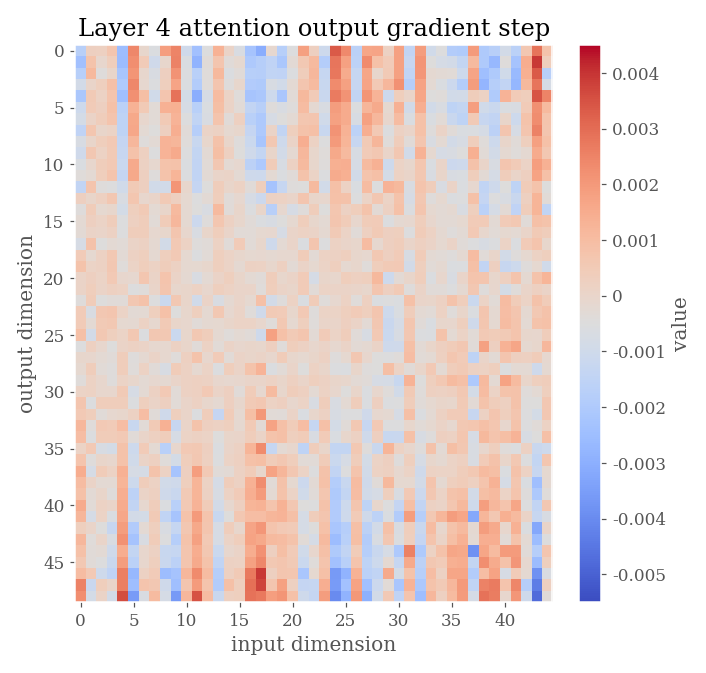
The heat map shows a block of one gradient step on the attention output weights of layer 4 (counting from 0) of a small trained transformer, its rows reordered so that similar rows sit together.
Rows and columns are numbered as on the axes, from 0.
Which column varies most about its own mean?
43
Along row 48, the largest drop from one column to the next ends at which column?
5
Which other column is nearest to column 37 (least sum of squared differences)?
30
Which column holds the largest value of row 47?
17
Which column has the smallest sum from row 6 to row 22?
11
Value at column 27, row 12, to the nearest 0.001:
0.001
